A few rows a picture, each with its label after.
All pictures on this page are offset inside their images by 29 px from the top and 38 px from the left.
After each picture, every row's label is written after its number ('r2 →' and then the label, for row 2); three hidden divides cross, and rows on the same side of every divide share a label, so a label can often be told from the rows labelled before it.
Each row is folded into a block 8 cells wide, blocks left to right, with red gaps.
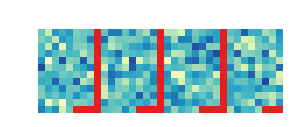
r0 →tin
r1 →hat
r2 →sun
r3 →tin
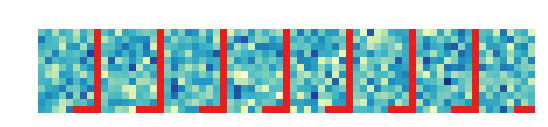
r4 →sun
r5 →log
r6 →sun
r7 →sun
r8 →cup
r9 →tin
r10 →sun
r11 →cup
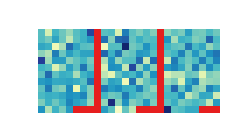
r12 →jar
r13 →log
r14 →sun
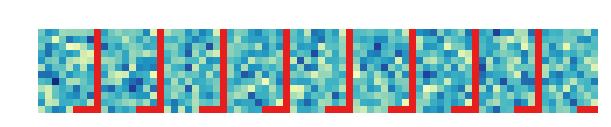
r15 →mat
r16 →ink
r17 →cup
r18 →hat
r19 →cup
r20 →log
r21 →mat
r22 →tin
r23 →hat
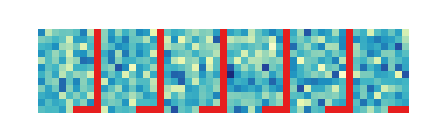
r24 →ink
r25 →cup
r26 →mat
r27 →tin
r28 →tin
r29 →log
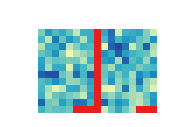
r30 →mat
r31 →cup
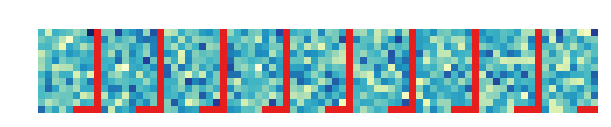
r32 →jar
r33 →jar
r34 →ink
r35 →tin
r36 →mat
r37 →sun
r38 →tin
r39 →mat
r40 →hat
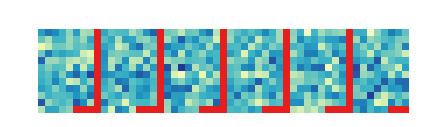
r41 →mat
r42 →tin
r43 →ink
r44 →ink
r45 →log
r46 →ink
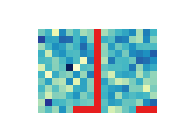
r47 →log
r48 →sun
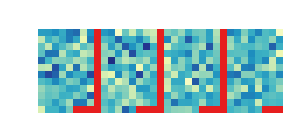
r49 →mat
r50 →log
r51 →log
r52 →cup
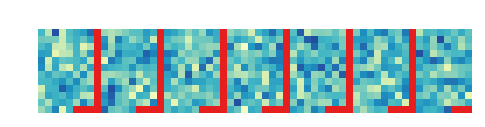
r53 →tin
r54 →sun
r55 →tin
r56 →sun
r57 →log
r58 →hat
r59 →ink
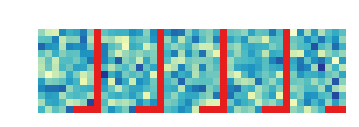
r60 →sun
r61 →tin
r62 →mat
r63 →sun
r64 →log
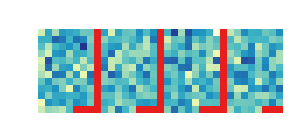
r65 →log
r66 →tin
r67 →cup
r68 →mat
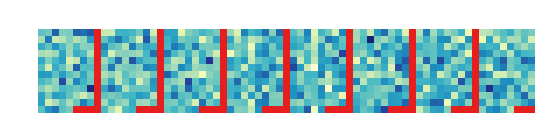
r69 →tin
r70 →sun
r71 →ink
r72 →jar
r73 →jar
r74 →sun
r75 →cup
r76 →ink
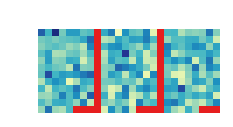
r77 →mat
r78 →cup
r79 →sun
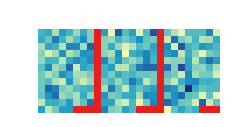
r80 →sun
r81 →jar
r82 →ink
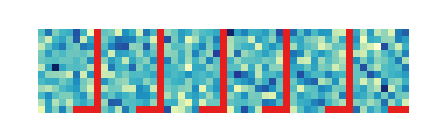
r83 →cup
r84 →log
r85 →jar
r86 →mat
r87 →mat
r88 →jar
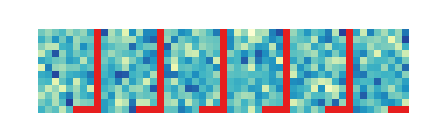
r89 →hat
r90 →jar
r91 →tin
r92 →jar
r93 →hat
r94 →tin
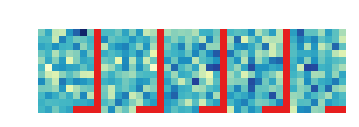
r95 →ink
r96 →cup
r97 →sun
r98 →ink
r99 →cup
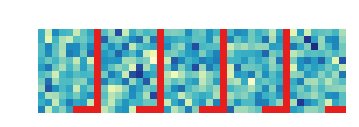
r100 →jar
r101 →mat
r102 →sun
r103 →hat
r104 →log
